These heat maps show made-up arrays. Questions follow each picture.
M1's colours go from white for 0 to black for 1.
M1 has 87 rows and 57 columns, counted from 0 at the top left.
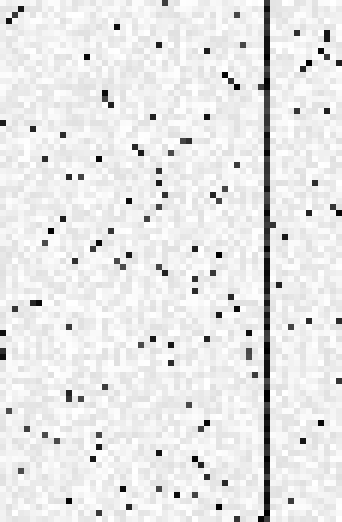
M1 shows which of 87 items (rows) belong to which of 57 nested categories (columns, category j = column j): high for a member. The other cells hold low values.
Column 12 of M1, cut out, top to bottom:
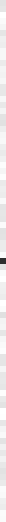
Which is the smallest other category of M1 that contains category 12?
19
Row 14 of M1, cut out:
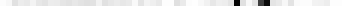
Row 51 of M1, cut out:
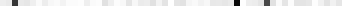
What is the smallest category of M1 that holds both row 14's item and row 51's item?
39
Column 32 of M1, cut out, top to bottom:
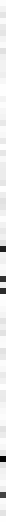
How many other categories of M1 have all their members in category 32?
2
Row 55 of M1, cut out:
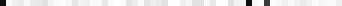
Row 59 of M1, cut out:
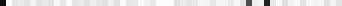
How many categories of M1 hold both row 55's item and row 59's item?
3
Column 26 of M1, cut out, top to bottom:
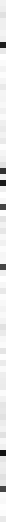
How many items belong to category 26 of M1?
7
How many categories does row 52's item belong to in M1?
2
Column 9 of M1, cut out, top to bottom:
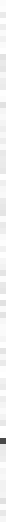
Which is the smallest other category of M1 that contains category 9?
50
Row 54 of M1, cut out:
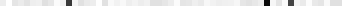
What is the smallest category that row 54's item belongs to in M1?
48
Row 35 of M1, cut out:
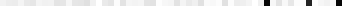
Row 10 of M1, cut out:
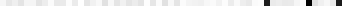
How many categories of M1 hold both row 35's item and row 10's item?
3
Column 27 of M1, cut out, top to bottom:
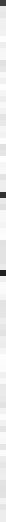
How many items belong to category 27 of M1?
3
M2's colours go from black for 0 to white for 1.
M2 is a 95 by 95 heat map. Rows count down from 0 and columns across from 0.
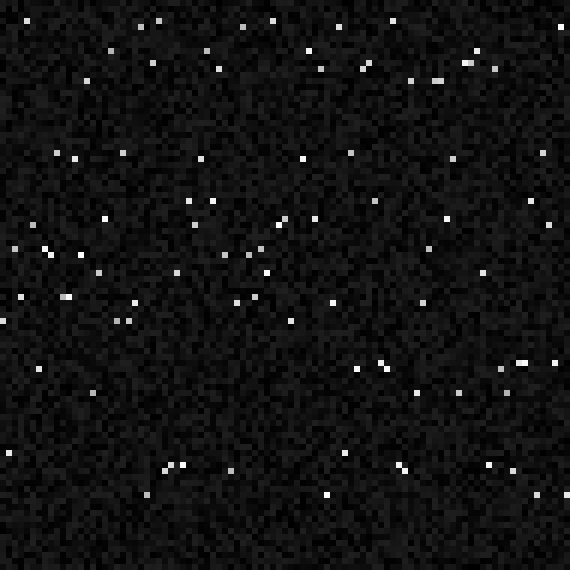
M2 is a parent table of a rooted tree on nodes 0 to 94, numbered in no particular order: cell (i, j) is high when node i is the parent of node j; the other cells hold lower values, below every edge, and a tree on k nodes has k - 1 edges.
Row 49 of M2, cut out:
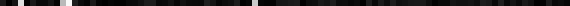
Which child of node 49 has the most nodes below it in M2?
3
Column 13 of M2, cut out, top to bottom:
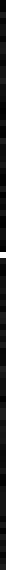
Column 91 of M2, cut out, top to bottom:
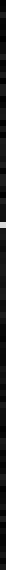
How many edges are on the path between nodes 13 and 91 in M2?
3
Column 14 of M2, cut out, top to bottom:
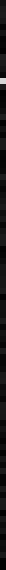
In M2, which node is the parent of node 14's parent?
42
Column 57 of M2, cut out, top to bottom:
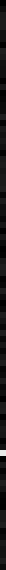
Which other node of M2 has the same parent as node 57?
1
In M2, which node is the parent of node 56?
4
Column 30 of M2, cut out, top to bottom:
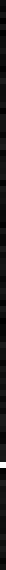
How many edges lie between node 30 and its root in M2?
3
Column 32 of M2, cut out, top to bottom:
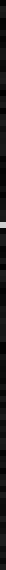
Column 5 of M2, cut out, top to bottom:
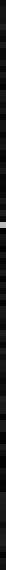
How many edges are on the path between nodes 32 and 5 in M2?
2
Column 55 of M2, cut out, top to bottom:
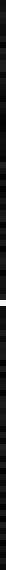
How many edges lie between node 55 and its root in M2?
4
